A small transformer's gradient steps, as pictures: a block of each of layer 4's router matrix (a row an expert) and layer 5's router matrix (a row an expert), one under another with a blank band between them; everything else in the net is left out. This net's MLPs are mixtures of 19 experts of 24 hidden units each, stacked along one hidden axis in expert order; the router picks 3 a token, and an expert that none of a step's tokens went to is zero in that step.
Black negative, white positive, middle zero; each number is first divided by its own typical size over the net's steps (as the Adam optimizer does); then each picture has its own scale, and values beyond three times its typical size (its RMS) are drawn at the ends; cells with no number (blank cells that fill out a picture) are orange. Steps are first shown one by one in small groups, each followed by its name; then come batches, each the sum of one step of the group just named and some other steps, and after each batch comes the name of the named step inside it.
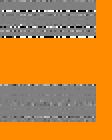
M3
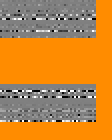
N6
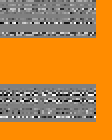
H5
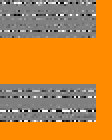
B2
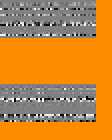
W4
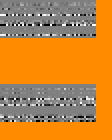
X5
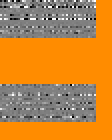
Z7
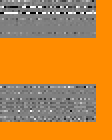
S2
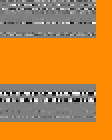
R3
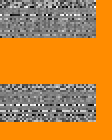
B2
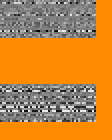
B2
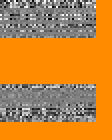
Z7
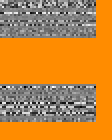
S2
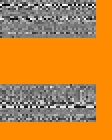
Z7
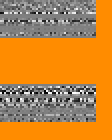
R3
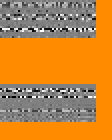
N6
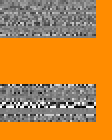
W4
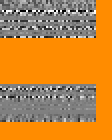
M3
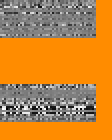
W4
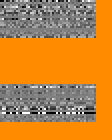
M3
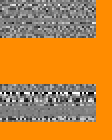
R3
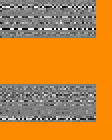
H5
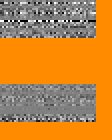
W4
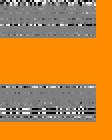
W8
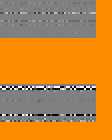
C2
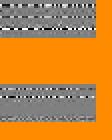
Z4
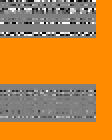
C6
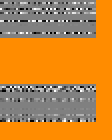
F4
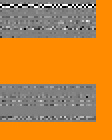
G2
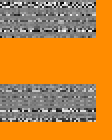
G2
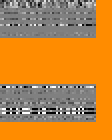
W8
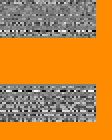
C6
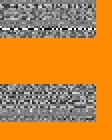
Z4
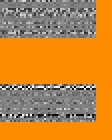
C2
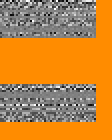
C2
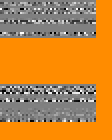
F4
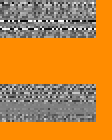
Z4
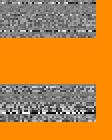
W8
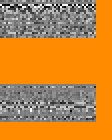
G2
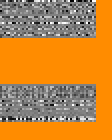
C6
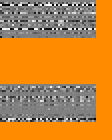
Z4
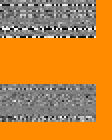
Z4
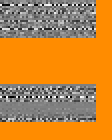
Z4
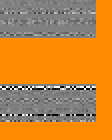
C2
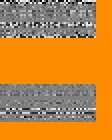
C6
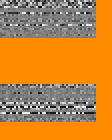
G2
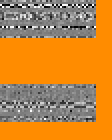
G2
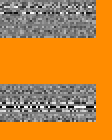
G2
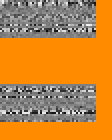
Z4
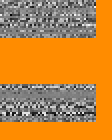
C2
